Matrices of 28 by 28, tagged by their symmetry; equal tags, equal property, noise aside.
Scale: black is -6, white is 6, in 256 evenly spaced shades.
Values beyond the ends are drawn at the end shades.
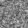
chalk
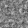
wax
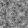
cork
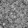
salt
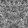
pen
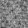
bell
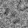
salt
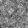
wax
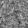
chalk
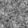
salt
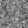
chalk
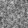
chalk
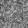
wax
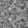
cork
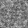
bell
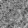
wax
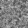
chalk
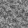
bell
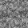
bell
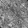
salt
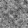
salt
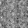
cork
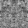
pen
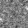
bell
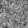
chalk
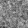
chalk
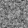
bell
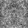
pen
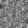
bell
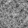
salt
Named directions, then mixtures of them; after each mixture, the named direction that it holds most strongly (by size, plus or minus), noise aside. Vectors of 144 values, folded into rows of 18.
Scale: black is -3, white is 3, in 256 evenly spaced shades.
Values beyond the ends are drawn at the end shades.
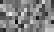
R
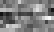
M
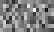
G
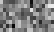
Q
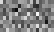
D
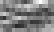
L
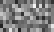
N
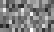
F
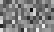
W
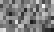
R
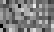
N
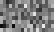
W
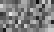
R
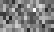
G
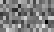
D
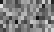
R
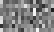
W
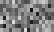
W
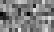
N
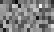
N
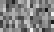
F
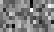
Q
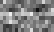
M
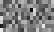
W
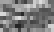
L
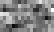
M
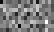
D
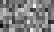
F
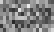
D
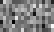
N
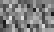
G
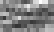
L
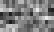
M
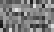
N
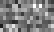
N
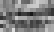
L
